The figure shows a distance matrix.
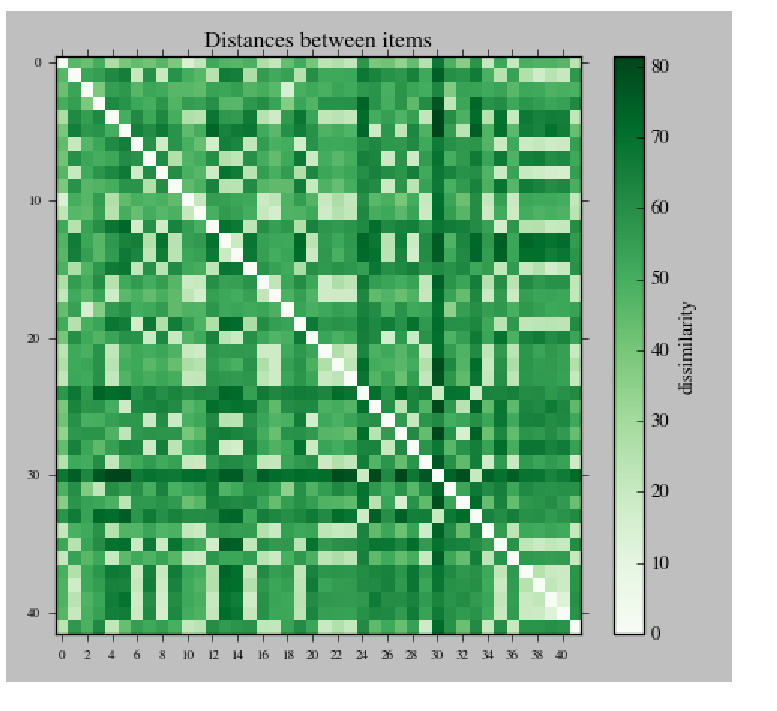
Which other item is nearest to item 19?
6
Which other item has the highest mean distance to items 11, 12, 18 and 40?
30
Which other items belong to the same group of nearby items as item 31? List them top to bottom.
3
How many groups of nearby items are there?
7
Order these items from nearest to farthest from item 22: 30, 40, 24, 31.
40, 31, 24, 30
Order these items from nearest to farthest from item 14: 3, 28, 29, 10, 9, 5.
28, 9, 3, 10, 29, 5
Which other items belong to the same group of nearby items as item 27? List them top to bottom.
5, 25, 32
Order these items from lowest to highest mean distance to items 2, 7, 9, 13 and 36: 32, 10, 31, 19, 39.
10, 31, 32, 39, 19
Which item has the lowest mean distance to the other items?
0
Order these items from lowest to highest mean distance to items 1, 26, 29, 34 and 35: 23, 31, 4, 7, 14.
23, 4, 7, 14, 31
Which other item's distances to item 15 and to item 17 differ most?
4
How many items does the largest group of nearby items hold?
13
